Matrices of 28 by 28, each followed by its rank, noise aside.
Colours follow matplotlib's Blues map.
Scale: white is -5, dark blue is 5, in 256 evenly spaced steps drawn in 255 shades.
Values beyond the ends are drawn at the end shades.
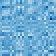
three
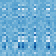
one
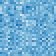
three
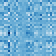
two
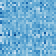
four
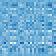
two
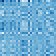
two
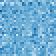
five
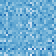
five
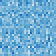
four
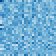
four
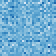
five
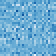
four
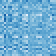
two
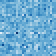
five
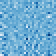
four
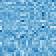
five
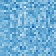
five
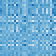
two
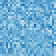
five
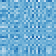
two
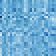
three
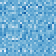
three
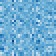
three
